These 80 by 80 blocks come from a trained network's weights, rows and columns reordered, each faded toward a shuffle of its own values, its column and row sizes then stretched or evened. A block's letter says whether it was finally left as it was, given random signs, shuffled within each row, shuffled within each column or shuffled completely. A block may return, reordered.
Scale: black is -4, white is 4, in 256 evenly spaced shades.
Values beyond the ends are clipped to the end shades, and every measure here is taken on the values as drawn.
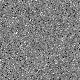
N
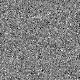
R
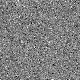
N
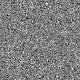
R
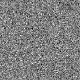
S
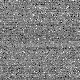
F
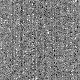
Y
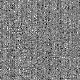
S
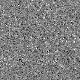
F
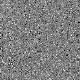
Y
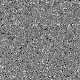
F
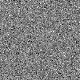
F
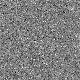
N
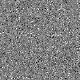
R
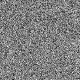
R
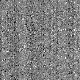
S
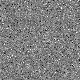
N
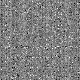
S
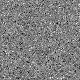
N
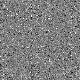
R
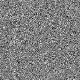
S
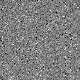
Y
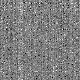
S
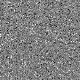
R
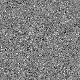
F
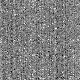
S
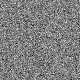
N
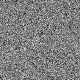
Y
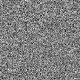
S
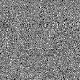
S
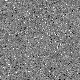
N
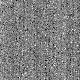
Y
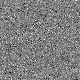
N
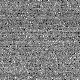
F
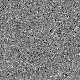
N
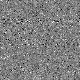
F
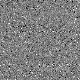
F
